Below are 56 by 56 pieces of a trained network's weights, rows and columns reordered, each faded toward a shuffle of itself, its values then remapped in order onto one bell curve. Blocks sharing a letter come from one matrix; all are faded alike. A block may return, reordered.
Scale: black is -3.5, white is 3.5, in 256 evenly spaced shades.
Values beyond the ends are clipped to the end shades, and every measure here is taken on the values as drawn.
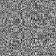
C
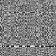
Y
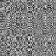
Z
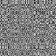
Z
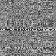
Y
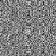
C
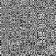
C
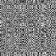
Z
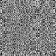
C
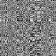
Y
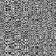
C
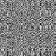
Z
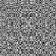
Z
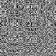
C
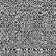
Y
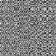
Z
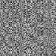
C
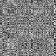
Z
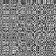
Z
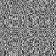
C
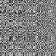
Z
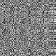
Z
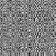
Z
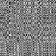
Z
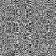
C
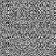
Z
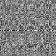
Y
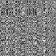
Z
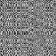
Z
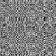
Z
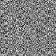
C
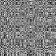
Z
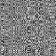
Y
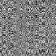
Y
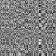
Z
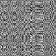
Z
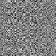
C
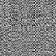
Z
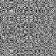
Y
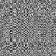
Z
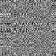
Y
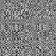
Z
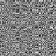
Y
